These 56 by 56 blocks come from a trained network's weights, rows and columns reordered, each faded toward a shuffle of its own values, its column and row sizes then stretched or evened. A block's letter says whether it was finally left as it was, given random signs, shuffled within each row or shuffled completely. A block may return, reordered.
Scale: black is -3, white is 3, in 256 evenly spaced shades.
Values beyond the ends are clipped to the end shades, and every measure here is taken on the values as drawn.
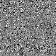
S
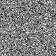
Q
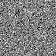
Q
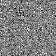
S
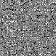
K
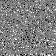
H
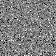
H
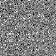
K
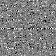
K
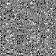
K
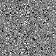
K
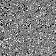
S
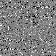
H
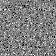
H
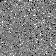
Q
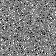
Q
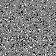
H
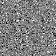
K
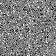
Q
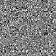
K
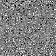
K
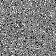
Q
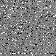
H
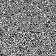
H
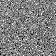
Q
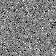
Q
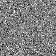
H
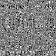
K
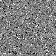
H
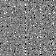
S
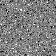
H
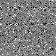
S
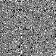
S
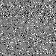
H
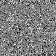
S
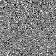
H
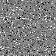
H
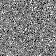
Q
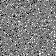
Q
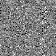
K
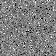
Q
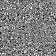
H
